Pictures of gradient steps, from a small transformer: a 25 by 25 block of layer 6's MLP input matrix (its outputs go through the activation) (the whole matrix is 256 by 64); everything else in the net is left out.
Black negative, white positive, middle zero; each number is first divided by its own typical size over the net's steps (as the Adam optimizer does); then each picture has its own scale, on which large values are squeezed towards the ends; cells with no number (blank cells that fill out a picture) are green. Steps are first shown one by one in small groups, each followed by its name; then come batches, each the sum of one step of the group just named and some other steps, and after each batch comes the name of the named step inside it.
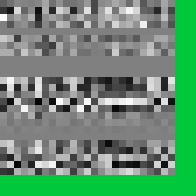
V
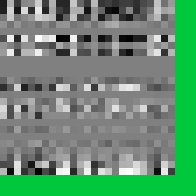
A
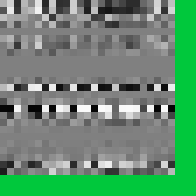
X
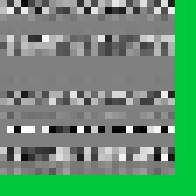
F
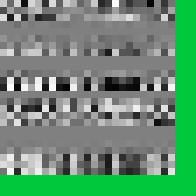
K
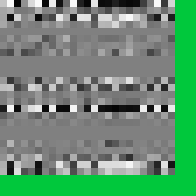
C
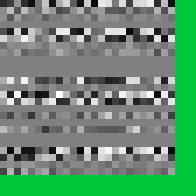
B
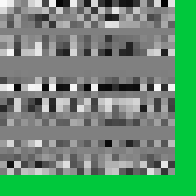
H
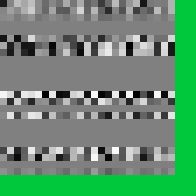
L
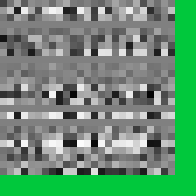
L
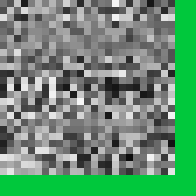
K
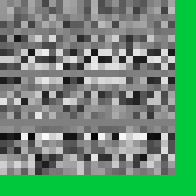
L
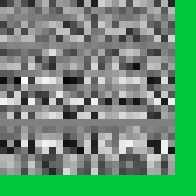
B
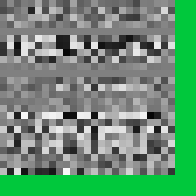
A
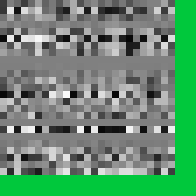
A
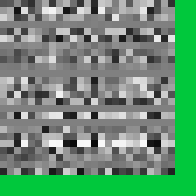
B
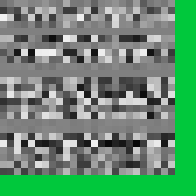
V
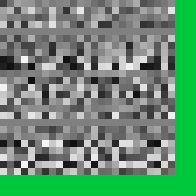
L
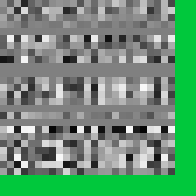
F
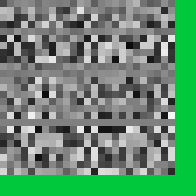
L
